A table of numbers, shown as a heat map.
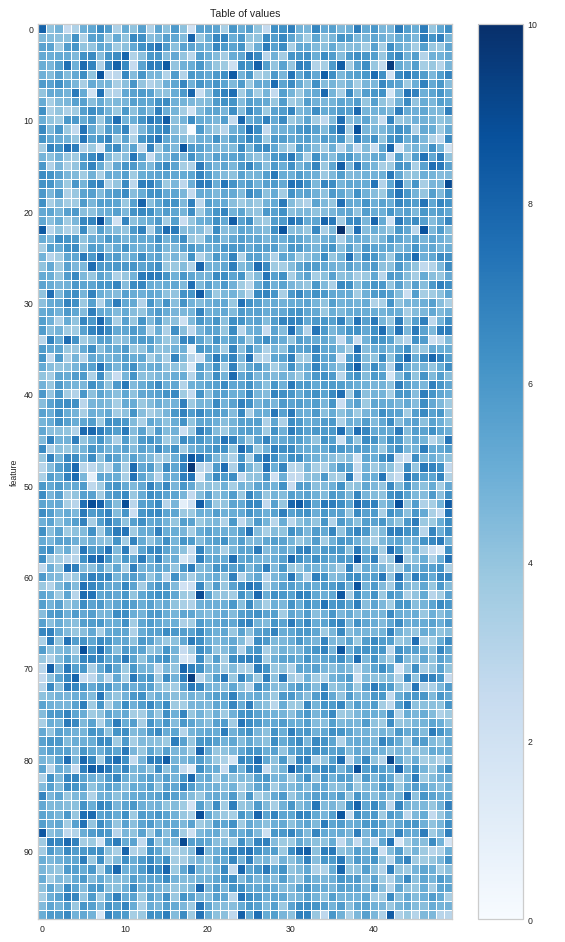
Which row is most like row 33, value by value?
60
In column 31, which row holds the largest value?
52
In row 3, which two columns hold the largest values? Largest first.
10, 25
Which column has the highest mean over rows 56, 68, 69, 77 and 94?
36
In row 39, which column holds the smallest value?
17
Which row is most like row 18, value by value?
51
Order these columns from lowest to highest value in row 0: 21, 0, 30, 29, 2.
2, 21, 29, 30, 0
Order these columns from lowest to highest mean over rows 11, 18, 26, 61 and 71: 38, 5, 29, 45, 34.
45, 34, 29, 5, 38
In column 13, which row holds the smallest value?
14
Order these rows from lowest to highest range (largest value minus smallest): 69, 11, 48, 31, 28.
31, 28, 69, 48, 11
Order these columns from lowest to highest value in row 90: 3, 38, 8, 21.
8, 21, 38, 3
